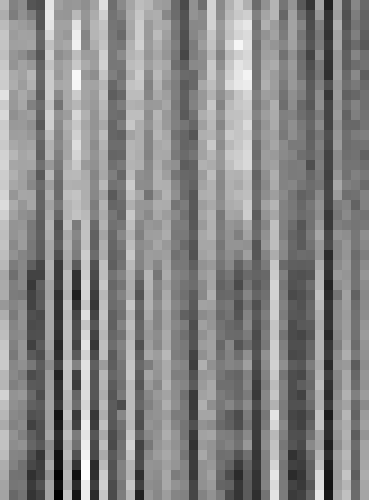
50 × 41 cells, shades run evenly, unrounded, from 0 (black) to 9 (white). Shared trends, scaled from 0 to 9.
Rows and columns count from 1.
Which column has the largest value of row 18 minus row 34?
9
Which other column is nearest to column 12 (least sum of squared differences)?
15
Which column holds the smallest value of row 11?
37
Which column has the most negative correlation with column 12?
23
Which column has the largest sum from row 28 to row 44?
10
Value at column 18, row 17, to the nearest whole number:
6
